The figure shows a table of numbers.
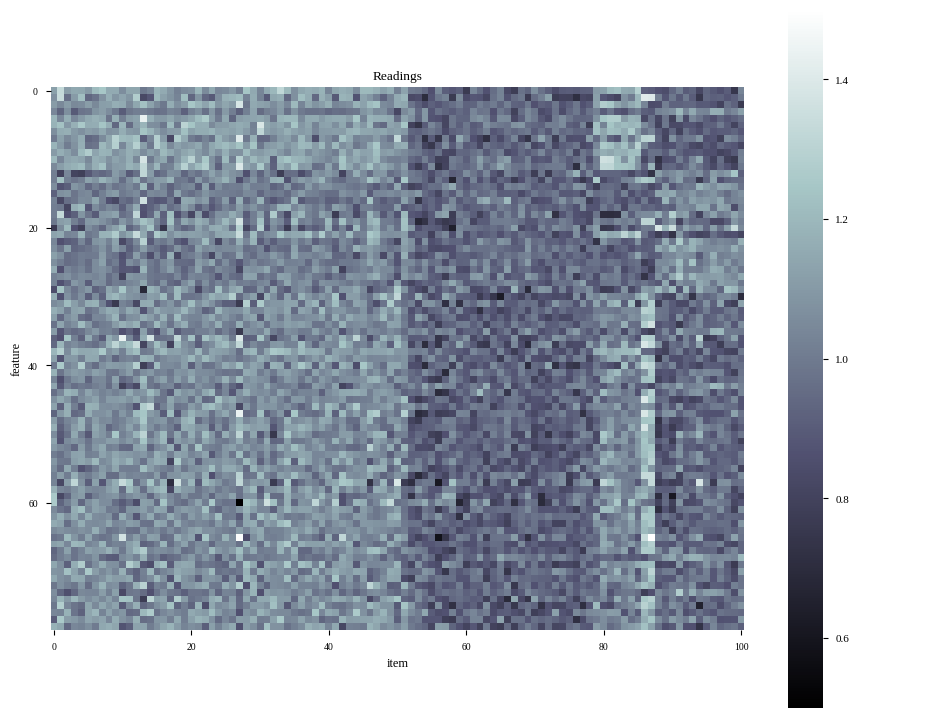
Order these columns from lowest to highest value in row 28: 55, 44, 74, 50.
55, 74, 44, 50
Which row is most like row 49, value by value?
48
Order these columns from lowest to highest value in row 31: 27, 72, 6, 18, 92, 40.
27, 92, 72, 18, 40, 6
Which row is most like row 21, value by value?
8
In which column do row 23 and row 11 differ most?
81
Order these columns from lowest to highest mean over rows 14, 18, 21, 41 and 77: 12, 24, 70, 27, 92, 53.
53, 70, 92, 24, 27, 12
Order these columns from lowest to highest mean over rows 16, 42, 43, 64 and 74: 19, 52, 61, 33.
61, 52, 33, 19
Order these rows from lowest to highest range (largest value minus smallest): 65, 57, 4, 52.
52, 4, 57, 65
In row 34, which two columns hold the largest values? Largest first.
87, 86
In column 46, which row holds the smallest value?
57
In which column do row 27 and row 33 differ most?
86
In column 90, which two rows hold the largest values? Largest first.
20, 18
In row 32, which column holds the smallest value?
62
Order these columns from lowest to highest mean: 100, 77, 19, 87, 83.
77, 100, 83, 19, 87
